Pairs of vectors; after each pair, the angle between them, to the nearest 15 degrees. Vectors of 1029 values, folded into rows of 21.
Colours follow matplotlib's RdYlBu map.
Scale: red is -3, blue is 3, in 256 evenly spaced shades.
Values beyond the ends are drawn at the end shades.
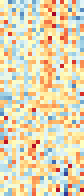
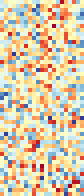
60 degrees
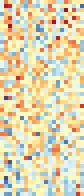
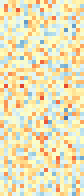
75 degrees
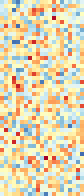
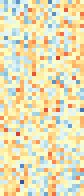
60 degrees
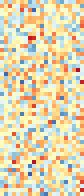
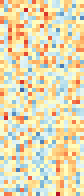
105 degrees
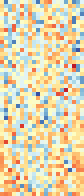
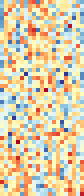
75 degrees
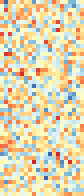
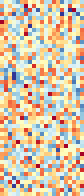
90 degrees
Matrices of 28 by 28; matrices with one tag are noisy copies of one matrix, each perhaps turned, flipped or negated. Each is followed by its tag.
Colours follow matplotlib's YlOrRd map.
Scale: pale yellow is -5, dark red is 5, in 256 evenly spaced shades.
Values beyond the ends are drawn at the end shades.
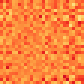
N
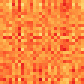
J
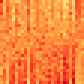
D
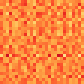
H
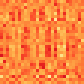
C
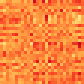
J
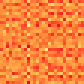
H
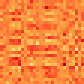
C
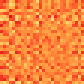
N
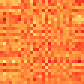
J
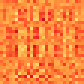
C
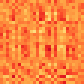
C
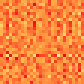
H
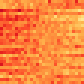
D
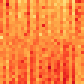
D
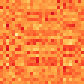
C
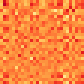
N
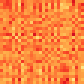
J
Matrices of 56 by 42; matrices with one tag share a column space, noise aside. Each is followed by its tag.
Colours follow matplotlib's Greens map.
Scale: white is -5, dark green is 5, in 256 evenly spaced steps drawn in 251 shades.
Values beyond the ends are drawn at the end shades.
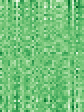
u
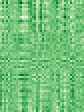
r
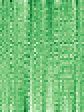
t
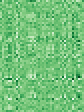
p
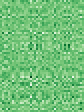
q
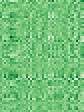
p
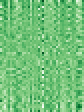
u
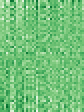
u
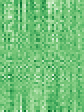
r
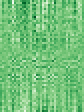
r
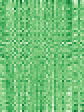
t
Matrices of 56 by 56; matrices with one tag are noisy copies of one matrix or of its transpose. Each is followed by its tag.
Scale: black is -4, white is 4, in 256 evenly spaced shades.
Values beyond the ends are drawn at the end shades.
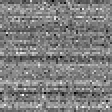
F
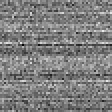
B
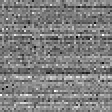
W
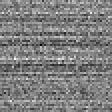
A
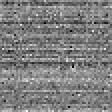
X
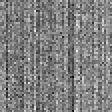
W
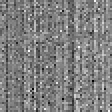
W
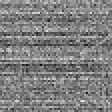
A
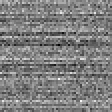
A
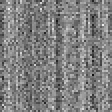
F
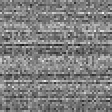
B
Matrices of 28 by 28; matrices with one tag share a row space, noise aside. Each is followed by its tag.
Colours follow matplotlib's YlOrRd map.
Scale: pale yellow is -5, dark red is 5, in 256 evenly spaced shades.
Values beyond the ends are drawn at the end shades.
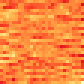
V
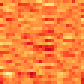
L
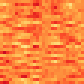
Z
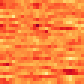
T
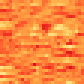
T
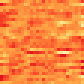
V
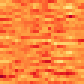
T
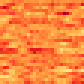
V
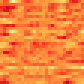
V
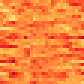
V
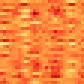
Z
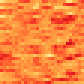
T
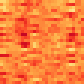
Z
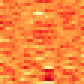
L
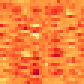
Z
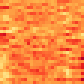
V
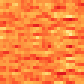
T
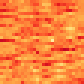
T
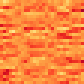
V
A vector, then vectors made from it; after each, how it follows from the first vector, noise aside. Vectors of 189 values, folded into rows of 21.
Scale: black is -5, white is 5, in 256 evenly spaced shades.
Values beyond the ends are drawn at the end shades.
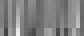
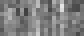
wrapped around.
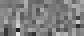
sign-scrambled.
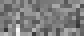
sign-scrambled.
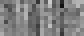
wrapped around, negated.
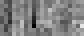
wrapped around, negated.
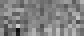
sign-scrambled.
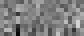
sign-scrambled.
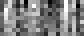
reversed, scaled up.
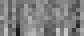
negated.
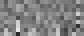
sign-scrambled.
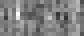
wrapped around.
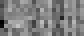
wrapped around, negated.
